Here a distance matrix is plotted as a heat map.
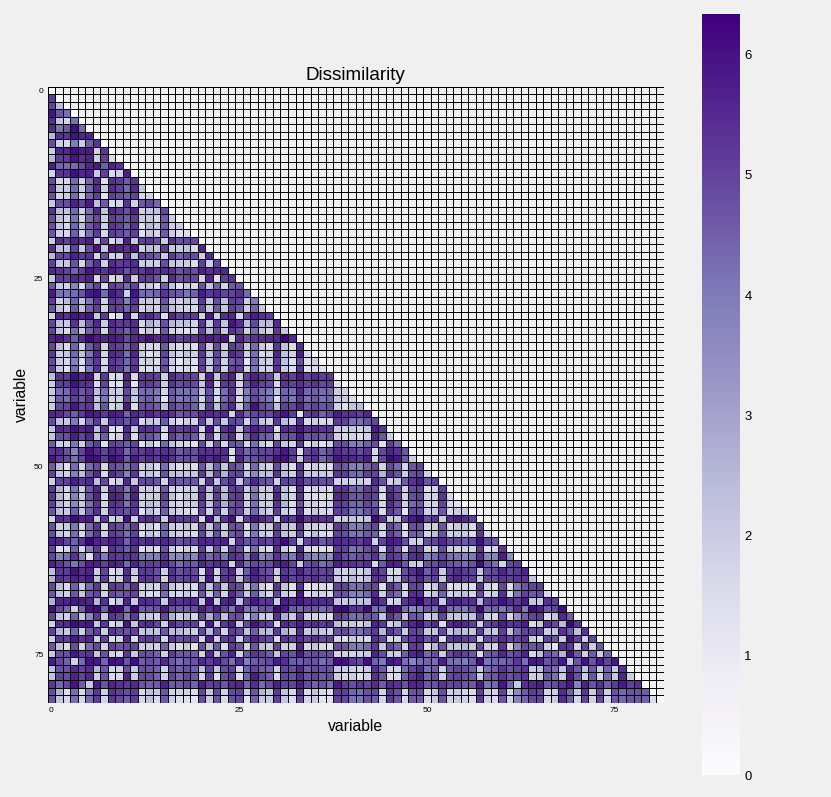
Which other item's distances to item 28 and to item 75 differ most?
57
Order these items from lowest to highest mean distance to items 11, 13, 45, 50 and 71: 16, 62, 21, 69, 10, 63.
16, 21, 62, 10, 63, 69
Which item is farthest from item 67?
33
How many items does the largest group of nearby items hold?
40
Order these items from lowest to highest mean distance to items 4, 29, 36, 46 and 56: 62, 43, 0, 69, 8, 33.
62, 0, 8, 69, 43, 33
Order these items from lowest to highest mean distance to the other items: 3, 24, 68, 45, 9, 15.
15, 9, 45, 68, 3, 24
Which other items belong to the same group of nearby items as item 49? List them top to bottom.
24, 33, 43, 48, 60, 63
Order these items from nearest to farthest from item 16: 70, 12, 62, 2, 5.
12, 2, 70, 62, 5
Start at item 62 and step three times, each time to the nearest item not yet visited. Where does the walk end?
70
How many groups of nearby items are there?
6
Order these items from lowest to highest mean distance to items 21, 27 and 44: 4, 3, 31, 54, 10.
54, 4, 31, 10, 3
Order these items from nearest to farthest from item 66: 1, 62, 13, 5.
13, 1, 62, 5
